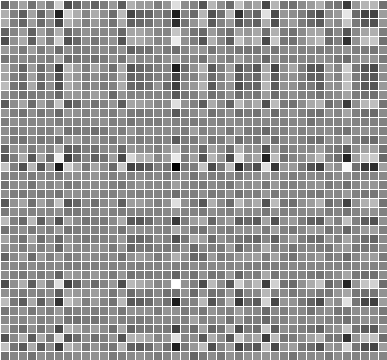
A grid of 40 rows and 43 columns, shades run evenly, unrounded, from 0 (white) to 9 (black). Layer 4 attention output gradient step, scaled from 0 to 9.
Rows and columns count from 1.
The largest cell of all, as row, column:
19, 20
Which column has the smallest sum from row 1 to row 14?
39
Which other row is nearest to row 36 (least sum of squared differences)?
15
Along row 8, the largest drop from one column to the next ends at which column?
8
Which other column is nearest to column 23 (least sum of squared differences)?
14
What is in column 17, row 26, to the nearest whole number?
4
